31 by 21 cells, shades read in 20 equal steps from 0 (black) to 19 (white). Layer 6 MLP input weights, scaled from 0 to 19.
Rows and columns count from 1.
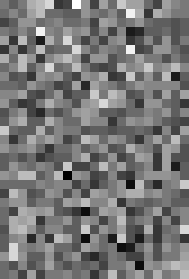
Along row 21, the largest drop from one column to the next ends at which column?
15
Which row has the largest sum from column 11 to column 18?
22
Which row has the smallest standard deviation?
3
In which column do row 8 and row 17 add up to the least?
13
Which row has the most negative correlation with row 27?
31
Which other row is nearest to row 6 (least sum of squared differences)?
2
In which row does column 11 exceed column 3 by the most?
12
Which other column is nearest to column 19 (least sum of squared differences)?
17
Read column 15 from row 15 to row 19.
7 7 13 7 7
